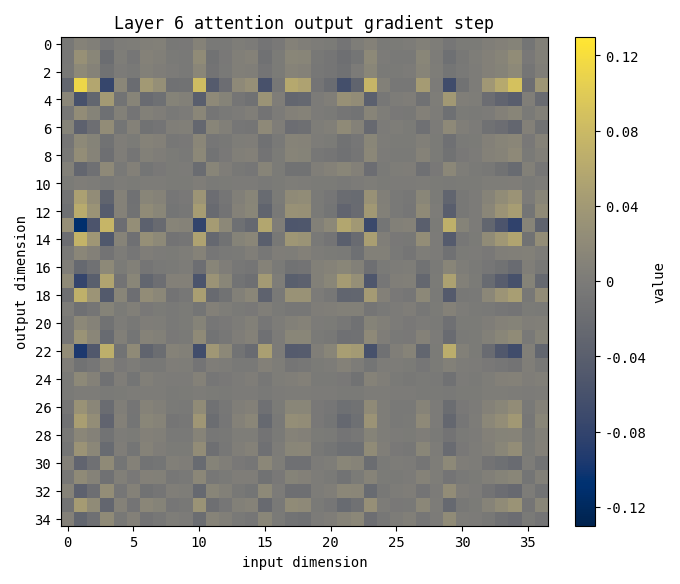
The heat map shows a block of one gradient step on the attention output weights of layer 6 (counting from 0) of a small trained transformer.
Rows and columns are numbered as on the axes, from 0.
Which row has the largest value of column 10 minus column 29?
3
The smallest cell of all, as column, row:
1, 13
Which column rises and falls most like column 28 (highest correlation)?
31
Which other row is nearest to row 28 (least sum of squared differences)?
7
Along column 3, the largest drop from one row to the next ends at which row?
14
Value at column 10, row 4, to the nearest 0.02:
-0.04
